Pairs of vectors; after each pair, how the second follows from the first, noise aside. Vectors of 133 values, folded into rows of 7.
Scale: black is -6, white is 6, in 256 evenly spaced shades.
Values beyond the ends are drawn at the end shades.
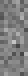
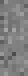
partly zeroed.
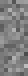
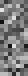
reversed, scaled up.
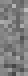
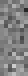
sign-scrambled.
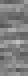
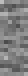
wrapped around.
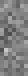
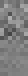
partly zeroed.
